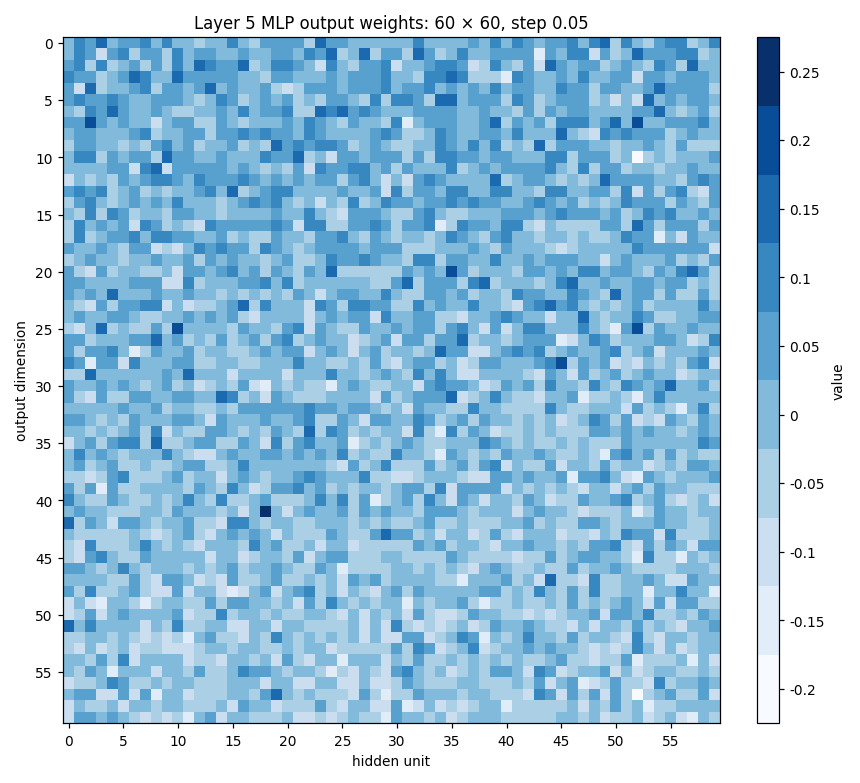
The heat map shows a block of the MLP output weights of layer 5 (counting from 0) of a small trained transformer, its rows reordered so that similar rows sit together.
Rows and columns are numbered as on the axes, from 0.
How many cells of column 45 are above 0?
18
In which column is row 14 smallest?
23
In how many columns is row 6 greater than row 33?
27
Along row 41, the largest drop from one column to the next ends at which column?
19
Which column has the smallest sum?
31
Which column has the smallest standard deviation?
17
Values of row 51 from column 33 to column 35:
-0.05 -0.1 -0.05
